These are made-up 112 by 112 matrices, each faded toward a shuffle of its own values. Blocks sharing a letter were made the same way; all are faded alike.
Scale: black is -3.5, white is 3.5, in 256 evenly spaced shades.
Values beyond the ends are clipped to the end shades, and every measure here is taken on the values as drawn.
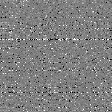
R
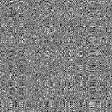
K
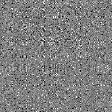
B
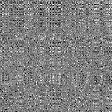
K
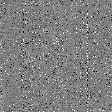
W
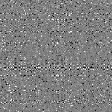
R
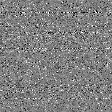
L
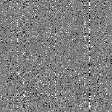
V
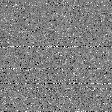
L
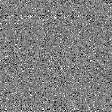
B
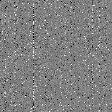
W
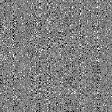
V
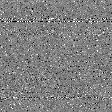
L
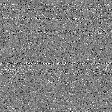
L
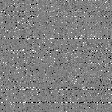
R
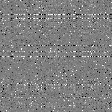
R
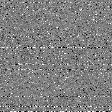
L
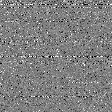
L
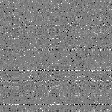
R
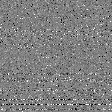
L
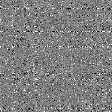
B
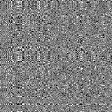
K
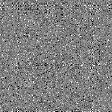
B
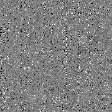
W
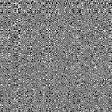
K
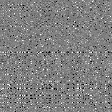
R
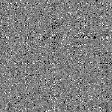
B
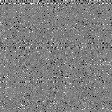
R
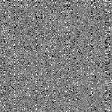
V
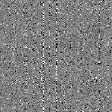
V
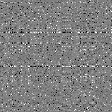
R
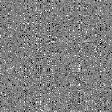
V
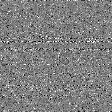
L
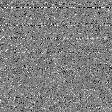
L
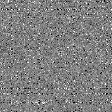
B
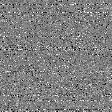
L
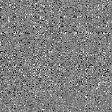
B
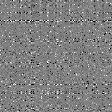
R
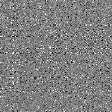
B
